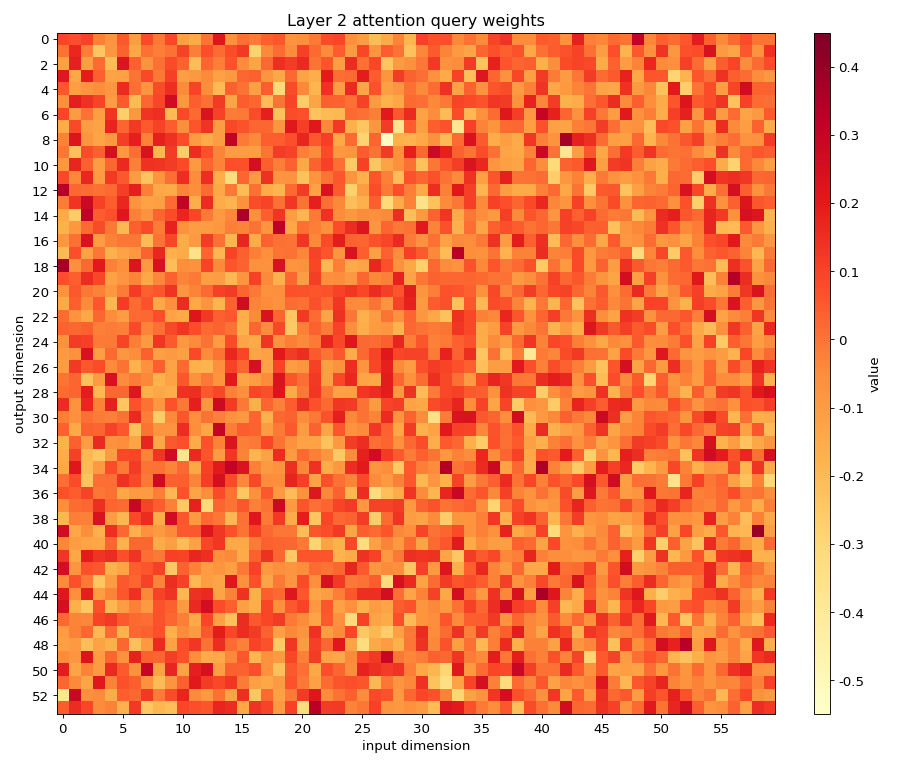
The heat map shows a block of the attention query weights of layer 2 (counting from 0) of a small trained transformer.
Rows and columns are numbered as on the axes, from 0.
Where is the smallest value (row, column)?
8, 27
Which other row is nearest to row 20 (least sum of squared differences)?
24
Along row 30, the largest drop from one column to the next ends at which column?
39
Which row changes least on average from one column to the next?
20
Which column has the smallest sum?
30
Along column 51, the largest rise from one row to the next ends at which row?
4
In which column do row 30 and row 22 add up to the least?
31
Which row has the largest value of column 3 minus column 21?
38
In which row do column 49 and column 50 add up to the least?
44
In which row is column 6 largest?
37
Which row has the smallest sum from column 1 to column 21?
40
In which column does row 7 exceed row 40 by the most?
21
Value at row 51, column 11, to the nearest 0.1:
0.2
